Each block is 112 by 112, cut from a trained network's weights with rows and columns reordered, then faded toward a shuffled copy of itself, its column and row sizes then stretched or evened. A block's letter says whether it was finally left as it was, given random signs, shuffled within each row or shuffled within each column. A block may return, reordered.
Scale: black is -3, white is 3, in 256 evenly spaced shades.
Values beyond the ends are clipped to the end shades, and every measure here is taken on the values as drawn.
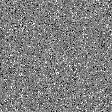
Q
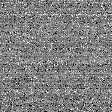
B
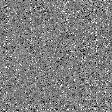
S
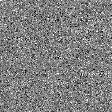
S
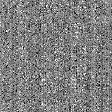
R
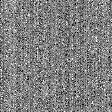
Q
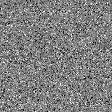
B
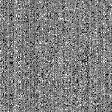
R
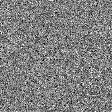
Q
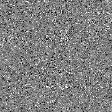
S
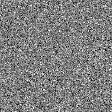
S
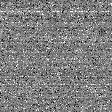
B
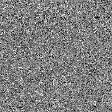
S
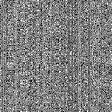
R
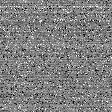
B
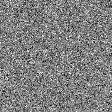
B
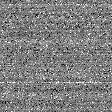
B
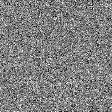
S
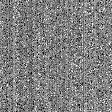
Q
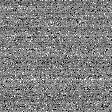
B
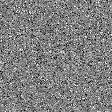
B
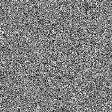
S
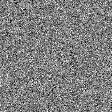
Q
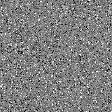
Q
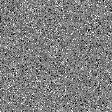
Q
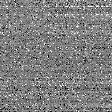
R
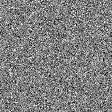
Q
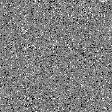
S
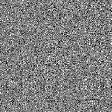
R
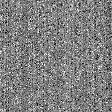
Q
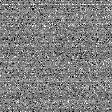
R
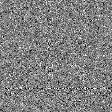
S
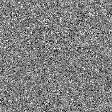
S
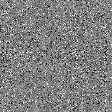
S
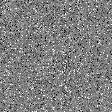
Q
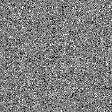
S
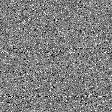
B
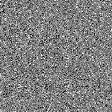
R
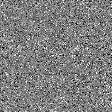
S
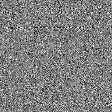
S
